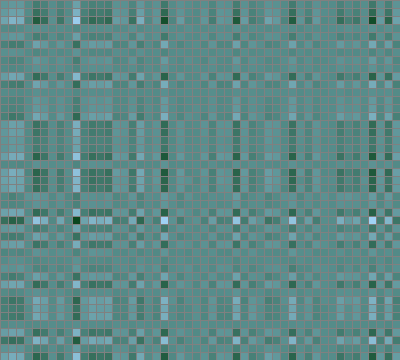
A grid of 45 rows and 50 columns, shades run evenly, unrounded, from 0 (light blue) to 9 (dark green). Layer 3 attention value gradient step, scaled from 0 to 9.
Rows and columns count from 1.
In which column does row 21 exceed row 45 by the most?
10
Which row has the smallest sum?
28
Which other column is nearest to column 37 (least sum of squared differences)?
5
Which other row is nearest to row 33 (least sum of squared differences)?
7
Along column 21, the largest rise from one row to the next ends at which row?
29
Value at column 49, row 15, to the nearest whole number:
3
